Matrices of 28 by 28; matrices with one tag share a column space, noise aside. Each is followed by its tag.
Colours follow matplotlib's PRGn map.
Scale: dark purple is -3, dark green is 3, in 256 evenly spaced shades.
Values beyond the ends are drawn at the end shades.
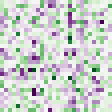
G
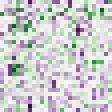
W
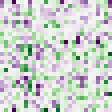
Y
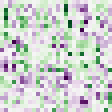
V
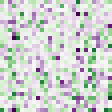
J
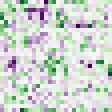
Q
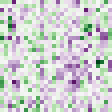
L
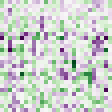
L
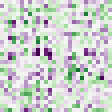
G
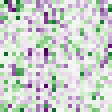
W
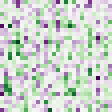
Y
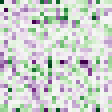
Q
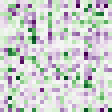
G
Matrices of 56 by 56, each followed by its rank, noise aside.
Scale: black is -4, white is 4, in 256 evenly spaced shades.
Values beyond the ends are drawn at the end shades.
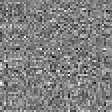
six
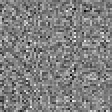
six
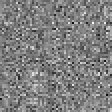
seven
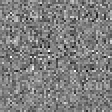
seven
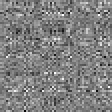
six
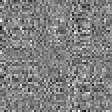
seven
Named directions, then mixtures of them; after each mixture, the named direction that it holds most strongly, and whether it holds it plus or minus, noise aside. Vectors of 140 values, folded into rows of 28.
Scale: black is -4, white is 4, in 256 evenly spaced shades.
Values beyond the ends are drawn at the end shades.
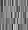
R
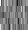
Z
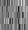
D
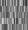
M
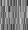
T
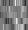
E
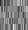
D, plus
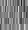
D, minus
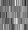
E, plus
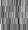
Z, plus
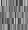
M, minus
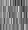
D, minus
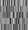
R, minus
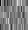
Z, minus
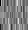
Z, minus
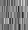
D, plus
